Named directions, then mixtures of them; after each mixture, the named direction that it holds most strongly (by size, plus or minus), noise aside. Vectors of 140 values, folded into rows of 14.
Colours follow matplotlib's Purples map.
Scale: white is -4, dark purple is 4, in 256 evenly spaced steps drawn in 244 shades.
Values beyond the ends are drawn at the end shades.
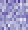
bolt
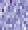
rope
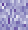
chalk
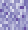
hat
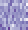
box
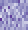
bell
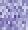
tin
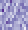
rope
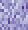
chalk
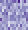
bolt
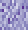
rope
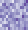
hat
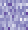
box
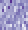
rope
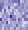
bell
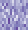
chalk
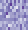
bolt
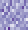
hat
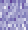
rope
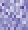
hat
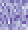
chalk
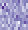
chalk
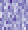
rope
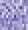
tin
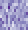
box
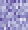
bolt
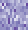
chalk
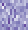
chalk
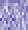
bell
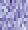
rope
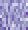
box
